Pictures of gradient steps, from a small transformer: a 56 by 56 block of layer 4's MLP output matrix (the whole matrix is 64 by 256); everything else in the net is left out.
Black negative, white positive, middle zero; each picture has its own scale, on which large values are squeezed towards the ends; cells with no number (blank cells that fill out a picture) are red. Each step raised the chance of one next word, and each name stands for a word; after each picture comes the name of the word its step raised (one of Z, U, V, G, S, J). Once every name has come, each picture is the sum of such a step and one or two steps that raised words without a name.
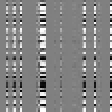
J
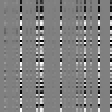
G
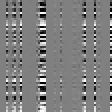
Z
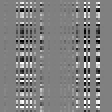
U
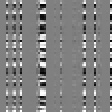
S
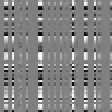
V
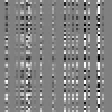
J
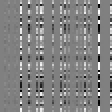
J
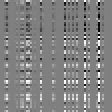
V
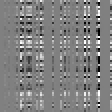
V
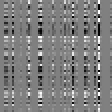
V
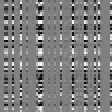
G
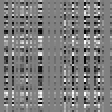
Z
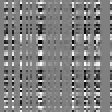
U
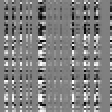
G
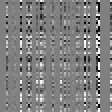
G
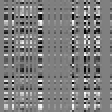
Z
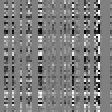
Z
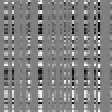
S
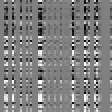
G
